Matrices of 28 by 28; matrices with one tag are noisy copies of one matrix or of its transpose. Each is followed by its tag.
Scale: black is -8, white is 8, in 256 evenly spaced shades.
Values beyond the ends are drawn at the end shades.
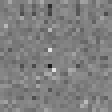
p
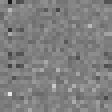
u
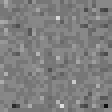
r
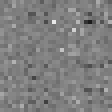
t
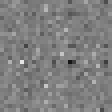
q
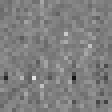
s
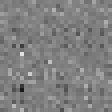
t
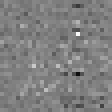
s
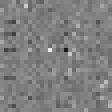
p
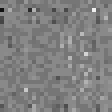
u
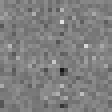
q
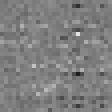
s
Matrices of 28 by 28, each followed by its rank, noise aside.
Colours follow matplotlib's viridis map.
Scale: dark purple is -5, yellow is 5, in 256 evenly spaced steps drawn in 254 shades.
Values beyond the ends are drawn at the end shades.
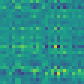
two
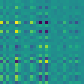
one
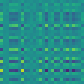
one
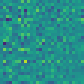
four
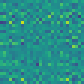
four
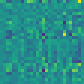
three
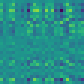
two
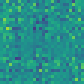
six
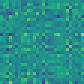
four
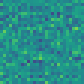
six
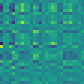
two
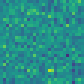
six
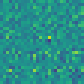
six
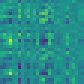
two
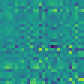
four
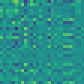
three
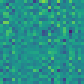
four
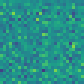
six
